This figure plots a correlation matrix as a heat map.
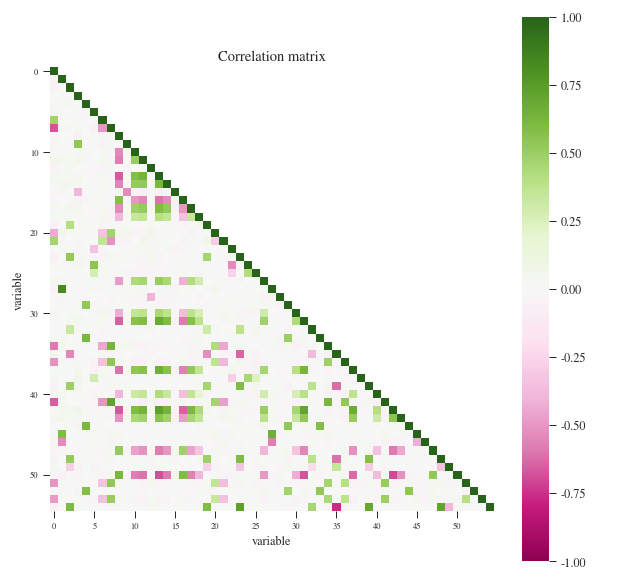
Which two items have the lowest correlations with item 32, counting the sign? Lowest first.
35, 49
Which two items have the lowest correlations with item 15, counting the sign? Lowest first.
9, 3
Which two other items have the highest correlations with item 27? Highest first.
1, 45
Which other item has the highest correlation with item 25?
24
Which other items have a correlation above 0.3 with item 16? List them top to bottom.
8, 47, 50
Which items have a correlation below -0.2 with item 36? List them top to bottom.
0, 6, 21
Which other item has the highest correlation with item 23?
54
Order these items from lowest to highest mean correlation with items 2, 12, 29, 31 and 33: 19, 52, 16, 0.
16, 0, 19, 52
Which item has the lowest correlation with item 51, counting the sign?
0
